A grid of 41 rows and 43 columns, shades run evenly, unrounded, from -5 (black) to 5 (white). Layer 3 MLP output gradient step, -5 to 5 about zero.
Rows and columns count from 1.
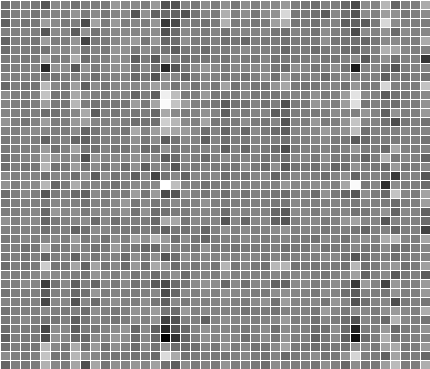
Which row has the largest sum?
21
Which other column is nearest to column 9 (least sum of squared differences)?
1
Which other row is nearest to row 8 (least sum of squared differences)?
37
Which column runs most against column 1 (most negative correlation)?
39
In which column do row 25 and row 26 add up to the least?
43
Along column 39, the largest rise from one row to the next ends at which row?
10
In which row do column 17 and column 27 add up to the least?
38
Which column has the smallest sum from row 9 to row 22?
29
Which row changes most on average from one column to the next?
30
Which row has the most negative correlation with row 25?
3
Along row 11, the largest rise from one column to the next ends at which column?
17
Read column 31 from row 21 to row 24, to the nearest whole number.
0 0 0 0
